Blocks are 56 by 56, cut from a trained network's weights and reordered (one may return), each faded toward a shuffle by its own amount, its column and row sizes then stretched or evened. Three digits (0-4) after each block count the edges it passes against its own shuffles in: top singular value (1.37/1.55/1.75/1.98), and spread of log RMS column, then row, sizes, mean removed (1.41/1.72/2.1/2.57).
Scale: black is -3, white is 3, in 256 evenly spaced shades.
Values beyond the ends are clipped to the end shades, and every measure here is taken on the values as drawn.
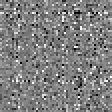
1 3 2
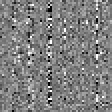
2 4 0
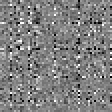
2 4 3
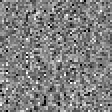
1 2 0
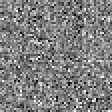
0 1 1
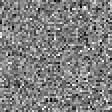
1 0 0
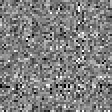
2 2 2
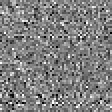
3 0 2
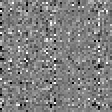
0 4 3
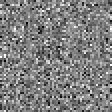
3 2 1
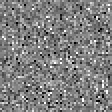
0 1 0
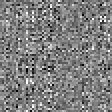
3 4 0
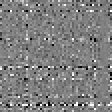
2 3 4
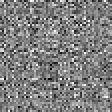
4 1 4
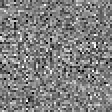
1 1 0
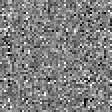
0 2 1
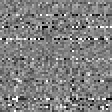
2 0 4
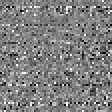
0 2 4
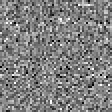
2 1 1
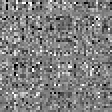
2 3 4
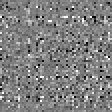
0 3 4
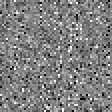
0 2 0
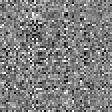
4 3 2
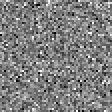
0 0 1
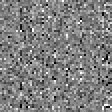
0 3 1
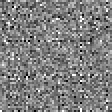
2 2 1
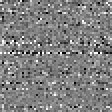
2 0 4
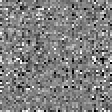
1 4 3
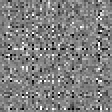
4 4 4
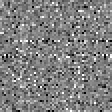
0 0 3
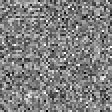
2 0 0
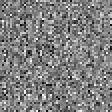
3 2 2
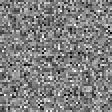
2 0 0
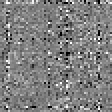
2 4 3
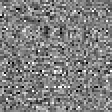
2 0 3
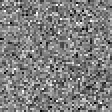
0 0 0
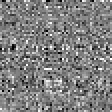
3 2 4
